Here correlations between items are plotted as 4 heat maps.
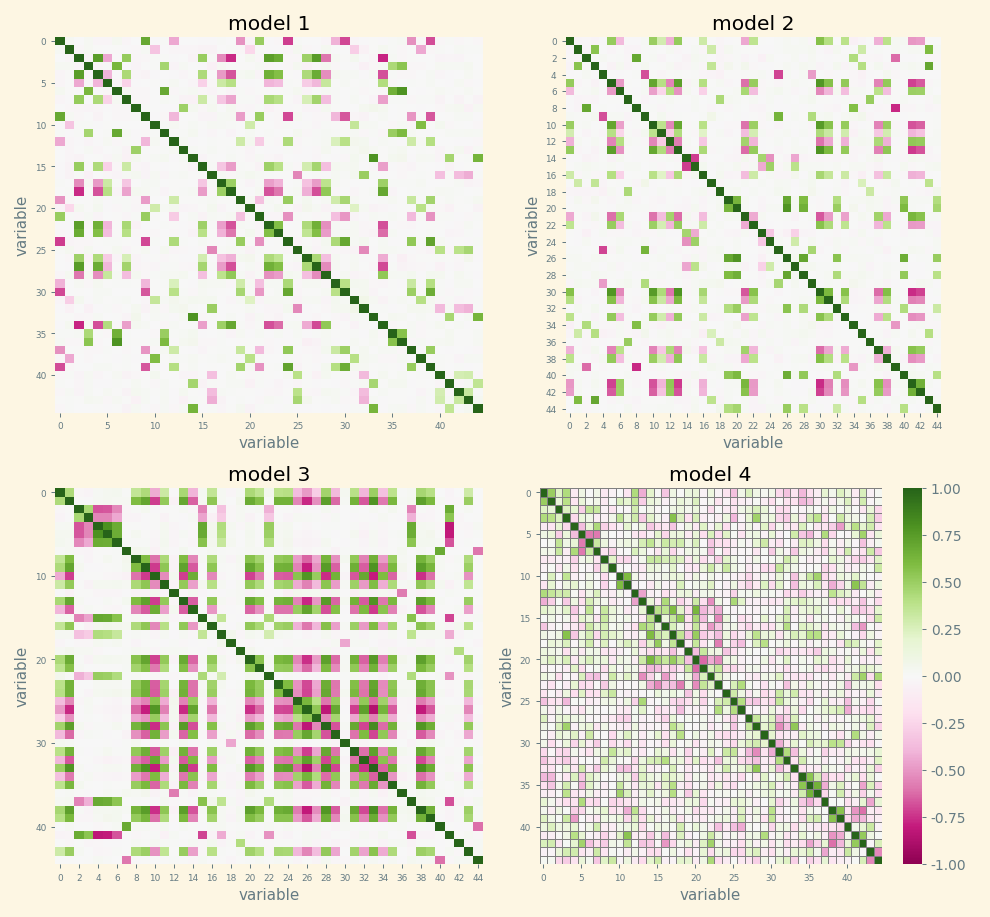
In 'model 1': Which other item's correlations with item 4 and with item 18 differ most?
2
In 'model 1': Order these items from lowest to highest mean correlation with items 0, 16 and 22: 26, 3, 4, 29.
29, 3, 26, 4
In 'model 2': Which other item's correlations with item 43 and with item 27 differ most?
3
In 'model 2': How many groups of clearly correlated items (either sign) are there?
7
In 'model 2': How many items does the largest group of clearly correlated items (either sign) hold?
17
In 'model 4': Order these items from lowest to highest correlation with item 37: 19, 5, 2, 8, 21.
21, 2, 8, 19, 5
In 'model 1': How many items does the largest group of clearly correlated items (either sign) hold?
13
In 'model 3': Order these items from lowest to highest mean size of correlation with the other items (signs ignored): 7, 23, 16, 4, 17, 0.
7, 17, 4, 0, 16, 23
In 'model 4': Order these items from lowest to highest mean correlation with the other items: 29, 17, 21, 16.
21, 16, 29, 17
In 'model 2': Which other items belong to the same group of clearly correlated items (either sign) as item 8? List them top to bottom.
2, 34, 39
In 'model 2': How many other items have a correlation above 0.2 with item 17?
4
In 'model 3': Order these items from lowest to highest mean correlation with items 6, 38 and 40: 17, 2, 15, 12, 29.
29, 2, 12, 17, 15
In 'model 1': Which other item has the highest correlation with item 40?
25
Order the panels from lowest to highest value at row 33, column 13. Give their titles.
model 1, model 4, model 2, model 3
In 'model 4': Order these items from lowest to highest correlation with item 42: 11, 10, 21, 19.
10, 19, 21, 11
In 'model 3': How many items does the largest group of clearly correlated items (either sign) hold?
26
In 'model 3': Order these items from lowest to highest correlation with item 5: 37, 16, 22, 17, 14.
14, 16, 17, 22, 37
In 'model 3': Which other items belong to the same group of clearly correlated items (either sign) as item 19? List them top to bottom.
42
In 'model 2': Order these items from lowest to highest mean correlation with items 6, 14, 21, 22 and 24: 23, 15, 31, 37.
31, 15, 23, 37
